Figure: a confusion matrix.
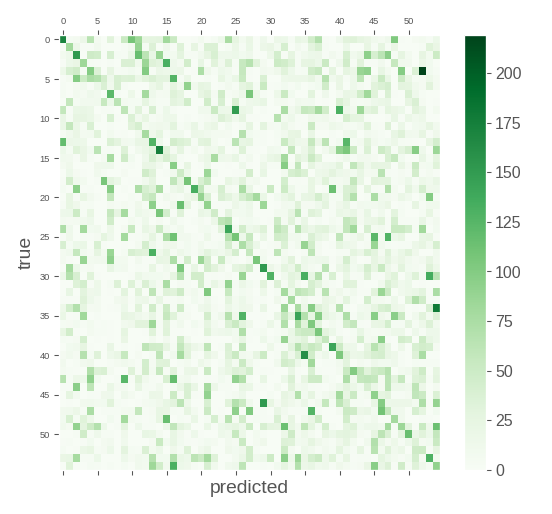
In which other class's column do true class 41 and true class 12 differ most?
36
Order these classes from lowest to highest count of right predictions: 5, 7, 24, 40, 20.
5, 20, 40, 7, 24
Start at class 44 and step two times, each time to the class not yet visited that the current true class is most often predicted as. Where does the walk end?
11
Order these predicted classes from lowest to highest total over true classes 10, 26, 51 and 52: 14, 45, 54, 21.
21, 14, 54, 45
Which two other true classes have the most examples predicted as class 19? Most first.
53, 30
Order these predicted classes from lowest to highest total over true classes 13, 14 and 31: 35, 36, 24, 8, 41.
35, 8, 24, 36, 41
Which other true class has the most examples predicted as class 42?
24
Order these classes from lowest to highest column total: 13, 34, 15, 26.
15, 34, 13, 26
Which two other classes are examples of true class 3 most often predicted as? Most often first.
15, 12
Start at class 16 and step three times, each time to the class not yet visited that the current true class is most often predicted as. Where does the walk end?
17
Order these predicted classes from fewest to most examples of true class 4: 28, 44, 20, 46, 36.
28, 46, 36, 20, 44
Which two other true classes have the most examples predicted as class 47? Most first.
25, 2
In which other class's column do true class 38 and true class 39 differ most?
32
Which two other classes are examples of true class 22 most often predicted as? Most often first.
14, 9
